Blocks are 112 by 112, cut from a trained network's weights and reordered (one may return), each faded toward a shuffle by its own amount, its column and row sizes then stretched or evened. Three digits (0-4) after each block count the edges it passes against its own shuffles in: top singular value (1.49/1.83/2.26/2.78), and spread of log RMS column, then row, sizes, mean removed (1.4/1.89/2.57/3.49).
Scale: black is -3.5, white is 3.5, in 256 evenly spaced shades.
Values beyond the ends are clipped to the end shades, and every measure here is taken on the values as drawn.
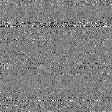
2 0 4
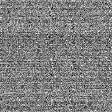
2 3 0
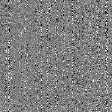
0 4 0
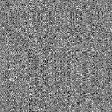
3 2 1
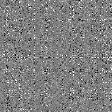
1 3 2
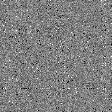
0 2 1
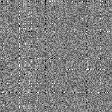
2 3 2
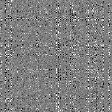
3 4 2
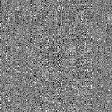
3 3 0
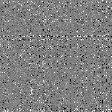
1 3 3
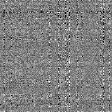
1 4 2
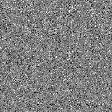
1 1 1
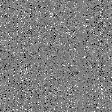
0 3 1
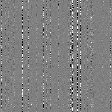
3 4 0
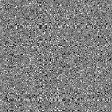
3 2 2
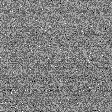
0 0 1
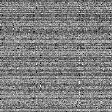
4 3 0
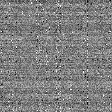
2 3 0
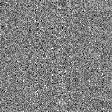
1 2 0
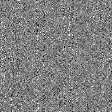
0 3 0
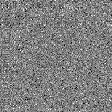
2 0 0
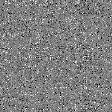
1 2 1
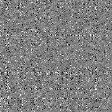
2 3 2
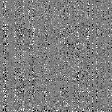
0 4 2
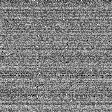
3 0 2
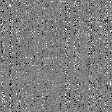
0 4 2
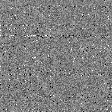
0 1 2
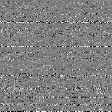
3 0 4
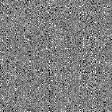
1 3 1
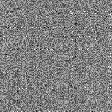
2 1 1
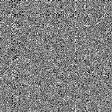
2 2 2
